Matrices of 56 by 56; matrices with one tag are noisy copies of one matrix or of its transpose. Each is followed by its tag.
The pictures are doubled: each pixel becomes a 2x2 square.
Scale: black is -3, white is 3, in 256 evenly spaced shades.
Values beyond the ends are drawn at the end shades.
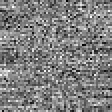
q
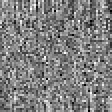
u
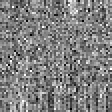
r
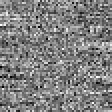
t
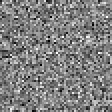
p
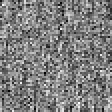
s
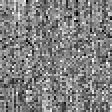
t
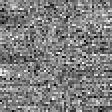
q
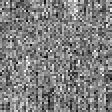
r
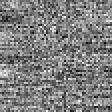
q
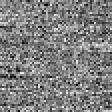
t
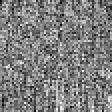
s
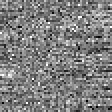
r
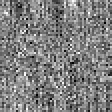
q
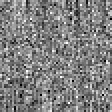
t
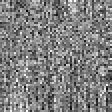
r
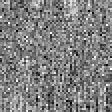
r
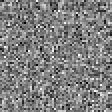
p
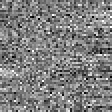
r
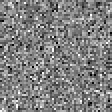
p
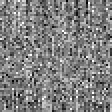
t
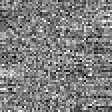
r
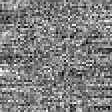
q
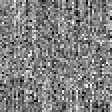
t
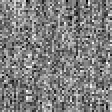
t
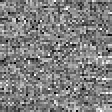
s
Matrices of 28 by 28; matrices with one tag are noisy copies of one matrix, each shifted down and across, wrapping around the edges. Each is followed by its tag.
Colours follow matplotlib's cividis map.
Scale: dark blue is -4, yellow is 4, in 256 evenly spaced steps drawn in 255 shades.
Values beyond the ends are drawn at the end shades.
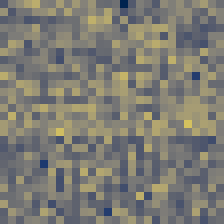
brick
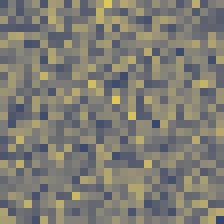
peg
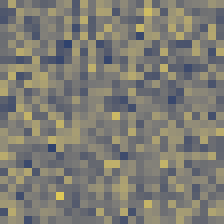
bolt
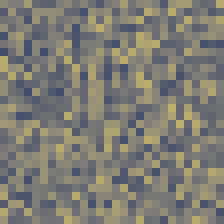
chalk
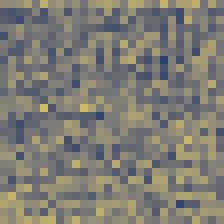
brick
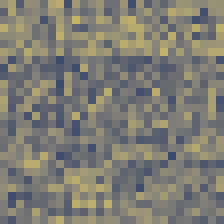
brick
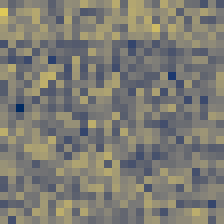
brick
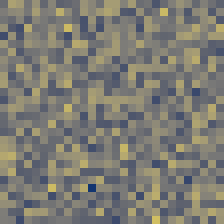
peg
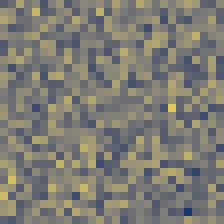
peg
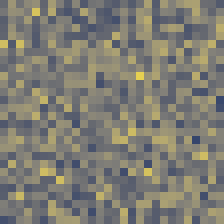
chalk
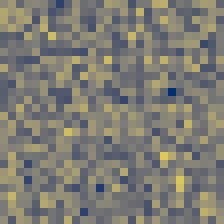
bolt
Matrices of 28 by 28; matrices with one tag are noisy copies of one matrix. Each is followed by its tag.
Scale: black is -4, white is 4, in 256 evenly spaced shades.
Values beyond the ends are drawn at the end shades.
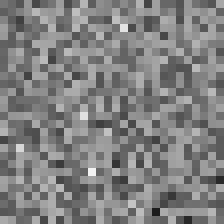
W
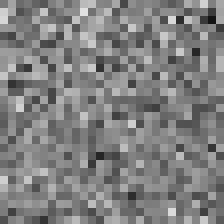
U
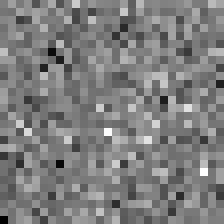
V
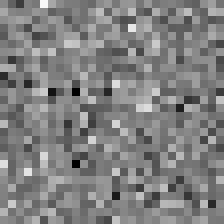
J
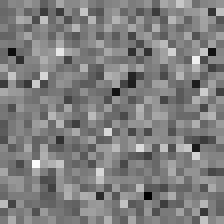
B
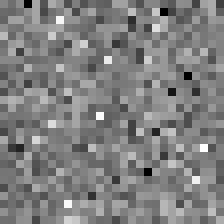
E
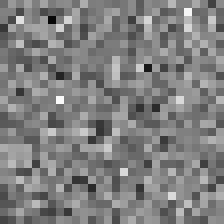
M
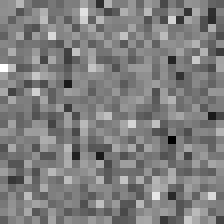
U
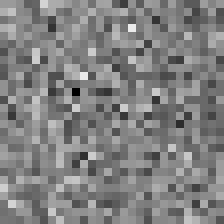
J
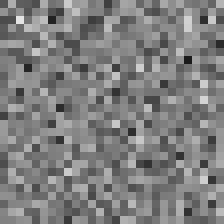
M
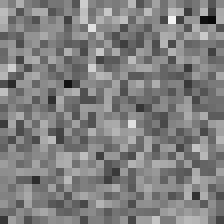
U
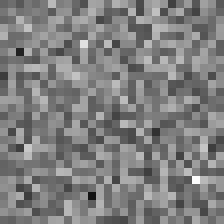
E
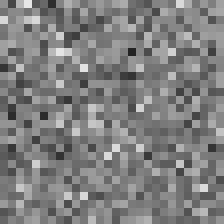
B
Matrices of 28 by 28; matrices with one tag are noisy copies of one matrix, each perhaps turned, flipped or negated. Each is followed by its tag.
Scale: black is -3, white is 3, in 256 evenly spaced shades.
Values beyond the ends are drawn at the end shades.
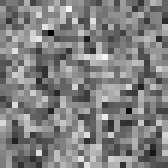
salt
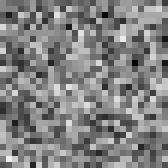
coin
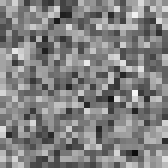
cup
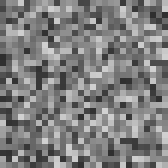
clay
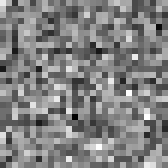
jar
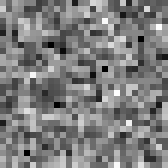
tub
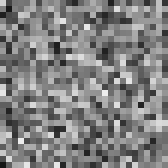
coin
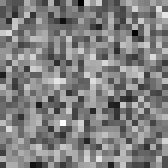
coin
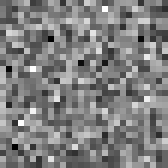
cup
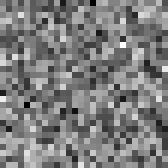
clay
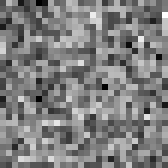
salt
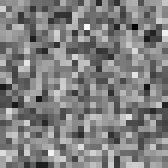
cup
